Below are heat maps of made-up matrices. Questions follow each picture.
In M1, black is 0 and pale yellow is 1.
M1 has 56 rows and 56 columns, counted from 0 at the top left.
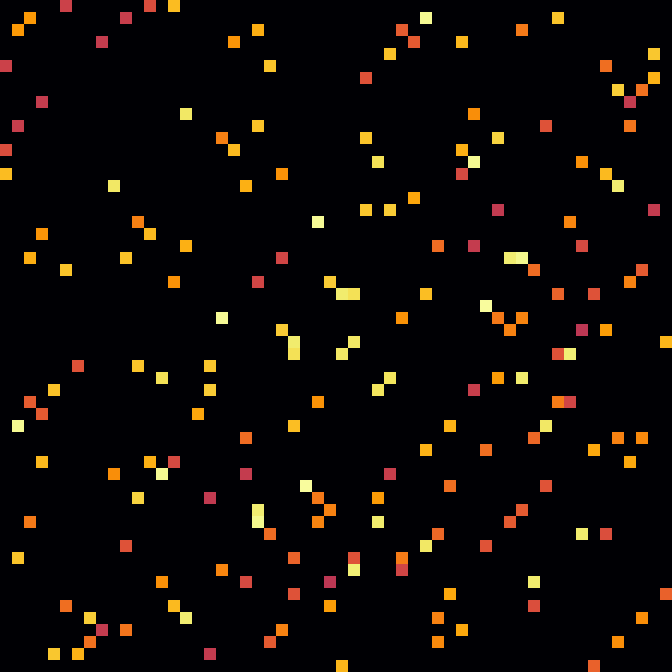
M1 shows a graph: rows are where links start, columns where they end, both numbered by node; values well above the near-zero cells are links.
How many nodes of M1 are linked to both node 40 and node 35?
2
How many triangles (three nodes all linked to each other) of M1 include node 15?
0
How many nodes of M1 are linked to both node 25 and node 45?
1
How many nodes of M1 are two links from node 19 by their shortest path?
4
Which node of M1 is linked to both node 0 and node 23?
node 14
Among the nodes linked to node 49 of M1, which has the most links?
node 24
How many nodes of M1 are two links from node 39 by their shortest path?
6
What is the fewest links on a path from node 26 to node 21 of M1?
2
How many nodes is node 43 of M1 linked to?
5
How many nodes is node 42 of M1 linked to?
3
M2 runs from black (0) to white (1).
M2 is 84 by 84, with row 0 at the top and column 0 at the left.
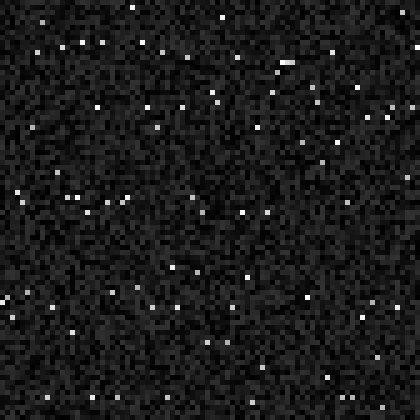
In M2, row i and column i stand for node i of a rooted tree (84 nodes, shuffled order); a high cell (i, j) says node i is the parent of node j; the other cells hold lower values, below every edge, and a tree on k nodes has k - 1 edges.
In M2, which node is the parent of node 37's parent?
34
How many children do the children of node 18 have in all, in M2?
5
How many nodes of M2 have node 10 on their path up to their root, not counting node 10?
7
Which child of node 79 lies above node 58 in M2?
9
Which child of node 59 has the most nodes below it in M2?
61
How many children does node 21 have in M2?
5
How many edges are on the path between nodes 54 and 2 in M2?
8
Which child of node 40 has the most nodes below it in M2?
4
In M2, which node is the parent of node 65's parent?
71
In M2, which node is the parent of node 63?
20
